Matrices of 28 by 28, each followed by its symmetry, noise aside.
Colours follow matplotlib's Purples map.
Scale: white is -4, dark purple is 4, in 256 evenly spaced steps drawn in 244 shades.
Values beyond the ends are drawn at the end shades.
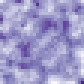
symmetric.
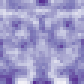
mirrored left to right.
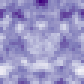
mirrored left to right.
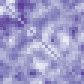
symmetric.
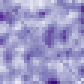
no symmetry.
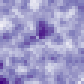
no symmetry.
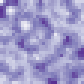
symmetric.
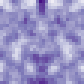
mirrored left to right.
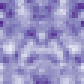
mirrored left to right.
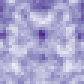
mirrored left to right.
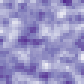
no symmetry.
